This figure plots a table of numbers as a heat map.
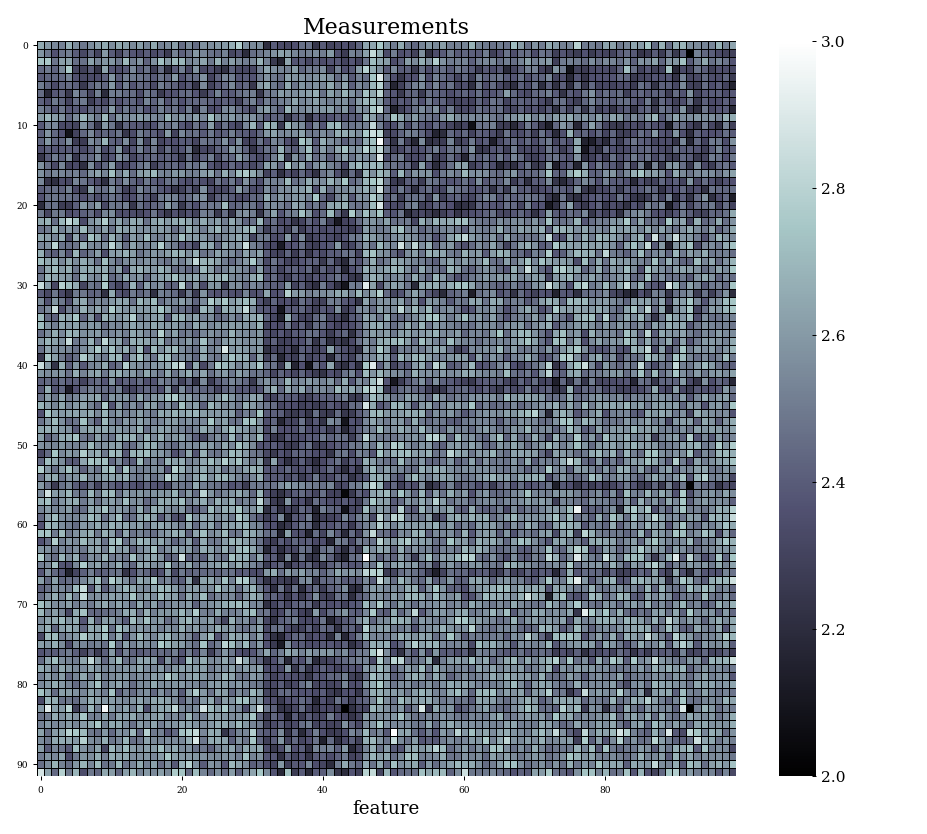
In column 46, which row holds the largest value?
64
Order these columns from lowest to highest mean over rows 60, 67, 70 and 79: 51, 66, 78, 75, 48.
78, 66, 51, 75, 48
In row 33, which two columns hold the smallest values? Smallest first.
34, 89
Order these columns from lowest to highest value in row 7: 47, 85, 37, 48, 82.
85, 82, 37, 48, 47
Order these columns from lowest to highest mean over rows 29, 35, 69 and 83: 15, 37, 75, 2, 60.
37, 60, 15, 75, 2
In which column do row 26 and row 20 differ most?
72
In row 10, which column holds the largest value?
47
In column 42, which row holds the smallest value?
22
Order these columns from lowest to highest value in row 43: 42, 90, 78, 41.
78, 41, 90, 42
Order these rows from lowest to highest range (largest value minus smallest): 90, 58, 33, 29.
29, 90, 33, 58
